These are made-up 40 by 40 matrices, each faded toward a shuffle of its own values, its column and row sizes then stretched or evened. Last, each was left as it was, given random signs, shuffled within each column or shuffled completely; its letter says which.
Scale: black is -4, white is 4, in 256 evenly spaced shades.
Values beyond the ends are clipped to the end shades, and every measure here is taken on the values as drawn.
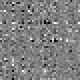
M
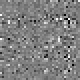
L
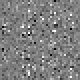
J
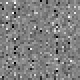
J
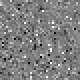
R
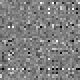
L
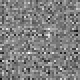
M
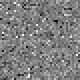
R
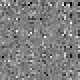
M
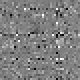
L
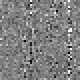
J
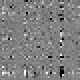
L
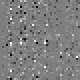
J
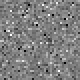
R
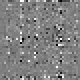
M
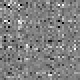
M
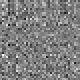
L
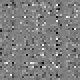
M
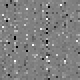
J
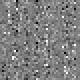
J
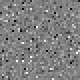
R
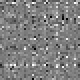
L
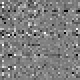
M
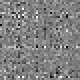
M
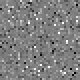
R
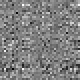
L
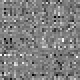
L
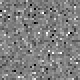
R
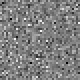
R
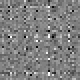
L
